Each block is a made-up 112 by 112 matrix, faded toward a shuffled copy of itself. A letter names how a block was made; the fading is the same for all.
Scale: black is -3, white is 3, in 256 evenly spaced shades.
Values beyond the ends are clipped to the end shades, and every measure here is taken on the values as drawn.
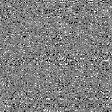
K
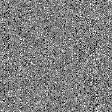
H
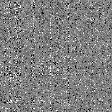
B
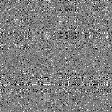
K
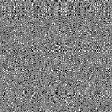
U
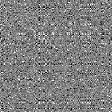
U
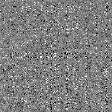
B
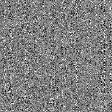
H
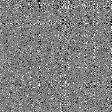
B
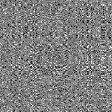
U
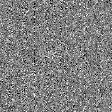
H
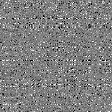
K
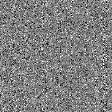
H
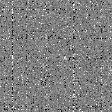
B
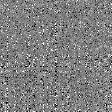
B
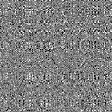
U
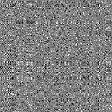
U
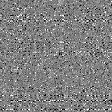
K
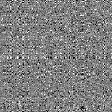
U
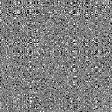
U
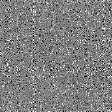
B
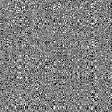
U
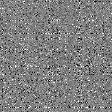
B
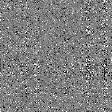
B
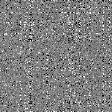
B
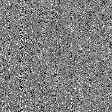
H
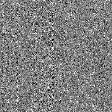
H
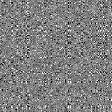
U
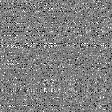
K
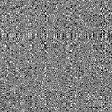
U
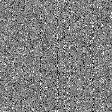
H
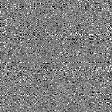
K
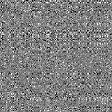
U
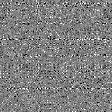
K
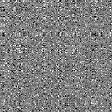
U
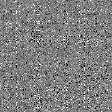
B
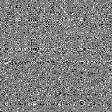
K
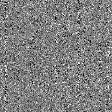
H
